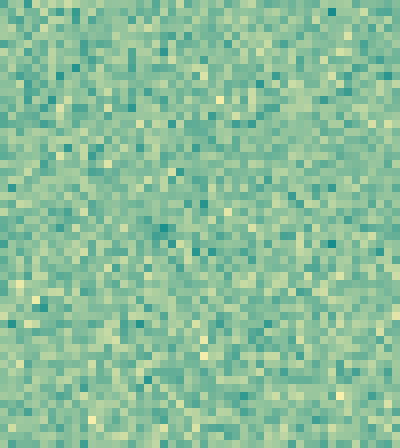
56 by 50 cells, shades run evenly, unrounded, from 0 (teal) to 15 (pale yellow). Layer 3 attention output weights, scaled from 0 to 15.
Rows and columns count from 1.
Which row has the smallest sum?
10
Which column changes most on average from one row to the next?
19
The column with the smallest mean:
4
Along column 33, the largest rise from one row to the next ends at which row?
47
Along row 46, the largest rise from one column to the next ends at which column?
44
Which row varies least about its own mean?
17
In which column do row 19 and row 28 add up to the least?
9
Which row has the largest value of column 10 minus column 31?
50
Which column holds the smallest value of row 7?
21
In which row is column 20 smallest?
30
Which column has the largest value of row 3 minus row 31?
42
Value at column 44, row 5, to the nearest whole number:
13
